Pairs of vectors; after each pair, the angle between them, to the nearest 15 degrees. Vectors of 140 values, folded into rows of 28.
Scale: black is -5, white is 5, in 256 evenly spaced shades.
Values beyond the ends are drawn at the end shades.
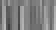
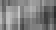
135 degrees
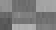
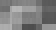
120 degrees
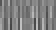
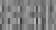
135 degrees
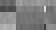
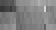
45 degrees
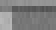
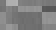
75 degrees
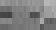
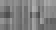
45 degrees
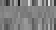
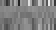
15 degrees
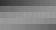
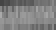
30 degrees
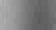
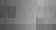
150 degrees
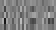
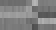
90 degrees
